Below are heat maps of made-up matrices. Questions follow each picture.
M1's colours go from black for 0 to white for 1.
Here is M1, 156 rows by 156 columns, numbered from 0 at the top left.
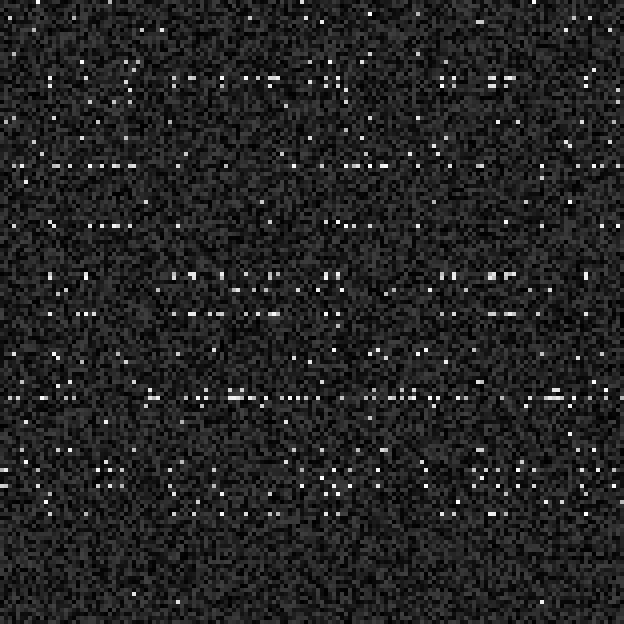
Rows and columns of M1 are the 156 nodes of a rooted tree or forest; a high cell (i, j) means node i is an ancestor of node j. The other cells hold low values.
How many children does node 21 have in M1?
4
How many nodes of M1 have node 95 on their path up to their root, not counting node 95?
7
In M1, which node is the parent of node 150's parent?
56
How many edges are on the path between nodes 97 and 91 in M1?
3
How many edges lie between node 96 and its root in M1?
4
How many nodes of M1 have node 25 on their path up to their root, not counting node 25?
5
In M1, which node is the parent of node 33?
148
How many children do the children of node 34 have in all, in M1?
2
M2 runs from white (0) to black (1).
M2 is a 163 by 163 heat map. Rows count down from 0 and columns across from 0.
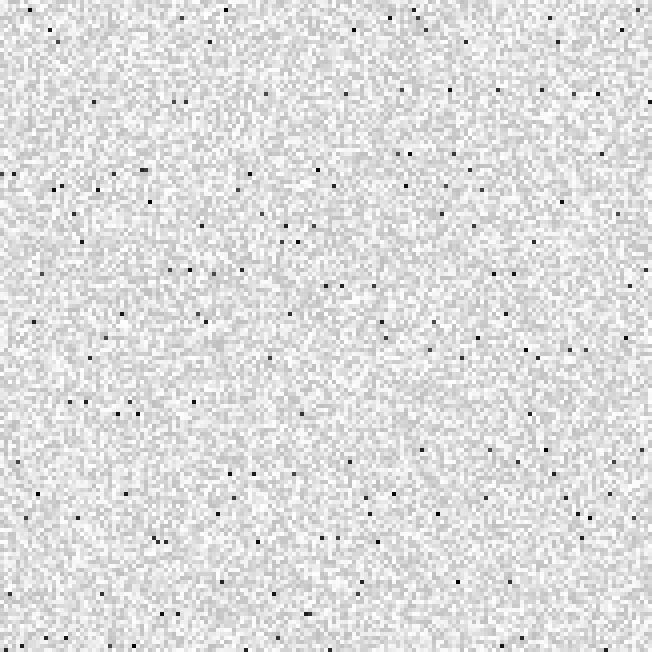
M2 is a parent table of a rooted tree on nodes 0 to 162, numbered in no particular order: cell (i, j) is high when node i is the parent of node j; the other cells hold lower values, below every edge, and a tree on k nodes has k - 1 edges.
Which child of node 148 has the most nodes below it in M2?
89
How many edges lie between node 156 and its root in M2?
4
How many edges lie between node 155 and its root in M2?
3
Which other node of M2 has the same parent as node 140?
37
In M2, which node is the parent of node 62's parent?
25
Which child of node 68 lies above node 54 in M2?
128
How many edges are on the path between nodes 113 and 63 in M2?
8
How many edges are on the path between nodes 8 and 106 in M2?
7
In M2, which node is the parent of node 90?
145
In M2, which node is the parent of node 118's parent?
2
